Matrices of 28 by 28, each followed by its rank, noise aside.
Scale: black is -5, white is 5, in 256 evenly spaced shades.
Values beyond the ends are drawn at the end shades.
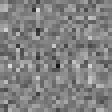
six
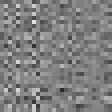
three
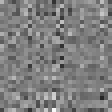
three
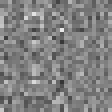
five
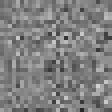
five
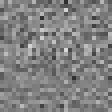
six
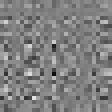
three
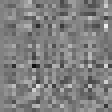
three
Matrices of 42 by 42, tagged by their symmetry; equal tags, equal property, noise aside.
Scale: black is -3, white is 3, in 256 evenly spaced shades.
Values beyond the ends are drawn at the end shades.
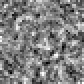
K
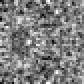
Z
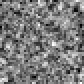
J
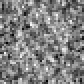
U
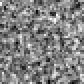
J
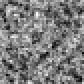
K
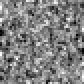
U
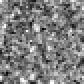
J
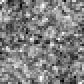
U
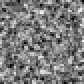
U
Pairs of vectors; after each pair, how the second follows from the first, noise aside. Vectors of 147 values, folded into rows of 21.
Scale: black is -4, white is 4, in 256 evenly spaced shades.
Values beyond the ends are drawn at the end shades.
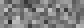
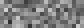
copied.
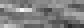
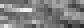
copied.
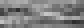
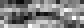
wrapped around, scaled up.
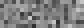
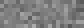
negated, shrunk.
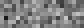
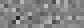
negated, partly zeroed.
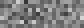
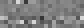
partly zeroed.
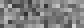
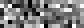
scaled up.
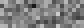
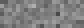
negated, shrunk.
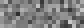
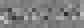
reversed, partly zeroed.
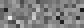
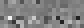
partly zeroed.
